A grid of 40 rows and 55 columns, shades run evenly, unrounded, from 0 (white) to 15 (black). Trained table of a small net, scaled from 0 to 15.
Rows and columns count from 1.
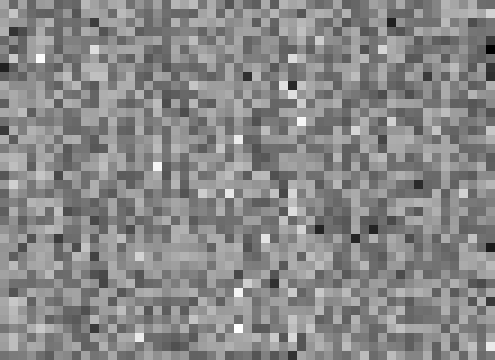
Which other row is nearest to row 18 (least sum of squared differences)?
13
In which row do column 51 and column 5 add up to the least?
7
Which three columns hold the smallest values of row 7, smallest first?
5, 33, 2
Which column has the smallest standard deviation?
37
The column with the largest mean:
19
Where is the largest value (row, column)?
6, 55
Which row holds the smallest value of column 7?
24
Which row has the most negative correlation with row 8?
30
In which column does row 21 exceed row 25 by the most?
47
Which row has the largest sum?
25
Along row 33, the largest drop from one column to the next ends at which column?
27
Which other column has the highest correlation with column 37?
17
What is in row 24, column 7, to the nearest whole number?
4
